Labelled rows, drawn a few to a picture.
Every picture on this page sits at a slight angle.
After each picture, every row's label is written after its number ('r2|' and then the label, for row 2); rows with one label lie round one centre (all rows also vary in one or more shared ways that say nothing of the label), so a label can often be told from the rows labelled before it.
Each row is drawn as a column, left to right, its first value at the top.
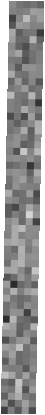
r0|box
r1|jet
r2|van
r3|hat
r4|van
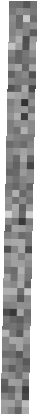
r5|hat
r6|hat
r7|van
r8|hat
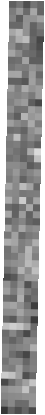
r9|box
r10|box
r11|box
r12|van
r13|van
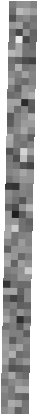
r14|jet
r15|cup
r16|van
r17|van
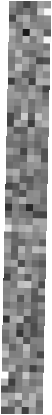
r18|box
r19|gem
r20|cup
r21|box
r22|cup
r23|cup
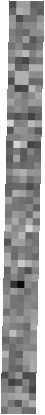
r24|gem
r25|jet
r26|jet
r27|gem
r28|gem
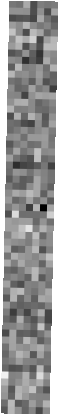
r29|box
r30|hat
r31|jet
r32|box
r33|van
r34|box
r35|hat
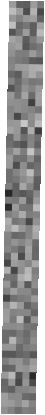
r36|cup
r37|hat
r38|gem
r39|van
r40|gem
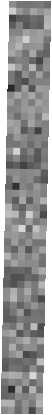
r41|hat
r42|hat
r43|box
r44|hat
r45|box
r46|cup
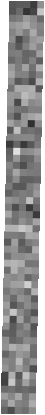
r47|gem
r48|van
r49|gem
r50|box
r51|cup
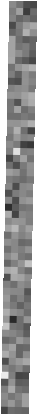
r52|box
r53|van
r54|gem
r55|gem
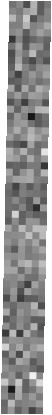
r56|van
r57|hat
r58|van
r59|jet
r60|box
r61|van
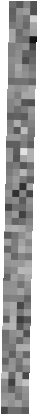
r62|box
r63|gem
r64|van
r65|van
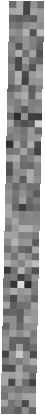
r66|hat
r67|jet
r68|box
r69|jet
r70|gem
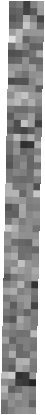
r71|box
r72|box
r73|gem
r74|gem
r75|jet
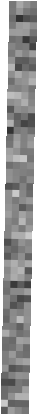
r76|gem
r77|jet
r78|jet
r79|jet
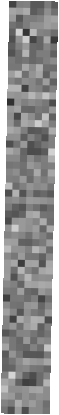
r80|van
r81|box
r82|cup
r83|gem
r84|gem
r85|cup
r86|van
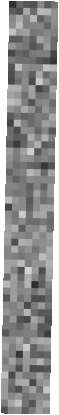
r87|box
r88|gem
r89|hat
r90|van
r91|jet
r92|hat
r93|van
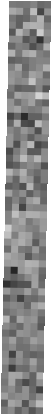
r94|jet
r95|hat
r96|jet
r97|jet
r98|gem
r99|hat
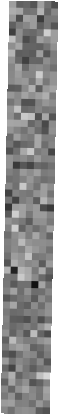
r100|cup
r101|hat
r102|van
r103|van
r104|jet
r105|box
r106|box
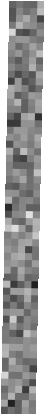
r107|box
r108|jet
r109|van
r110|hat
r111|jet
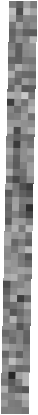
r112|van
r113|gem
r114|cup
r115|cup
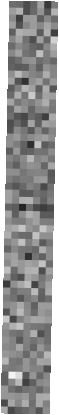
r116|jet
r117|box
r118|box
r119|gem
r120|jet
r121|gem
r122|cup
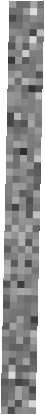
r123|jet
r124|box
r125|jet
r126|cup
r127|hat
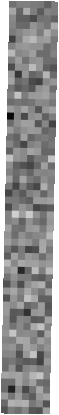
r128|jet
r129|hat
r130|hat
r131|hat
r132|box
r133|box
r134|jet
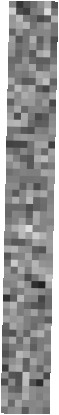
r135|cup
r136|gem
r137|gem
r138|box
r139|jet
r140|jet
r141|van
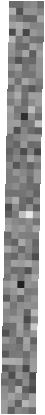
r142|cup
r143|gem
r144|jet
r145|hat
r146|gem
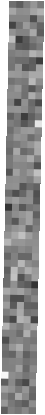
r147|box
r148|van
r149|jet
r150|jet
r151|van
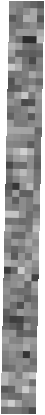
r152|hat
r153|hat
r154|van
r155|van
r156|box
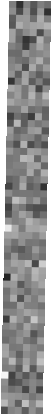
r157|box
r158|gem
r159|jet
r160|gem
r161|cup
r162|gem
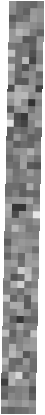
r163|gem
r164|box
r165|box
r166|van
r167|hat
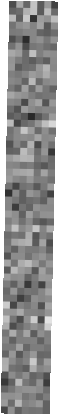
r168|gem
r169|jet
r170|van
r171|jet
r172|gem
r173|van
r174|gem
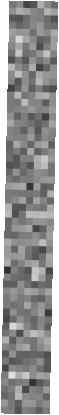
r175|hat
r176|box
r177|box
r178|hat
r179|jet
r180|jet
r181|hat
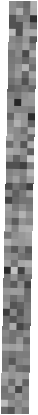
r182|hat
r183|van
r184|hat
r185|jet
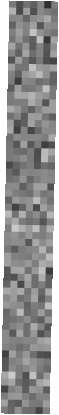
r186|hat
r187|box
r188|jet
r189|gem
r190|box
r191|van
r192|hat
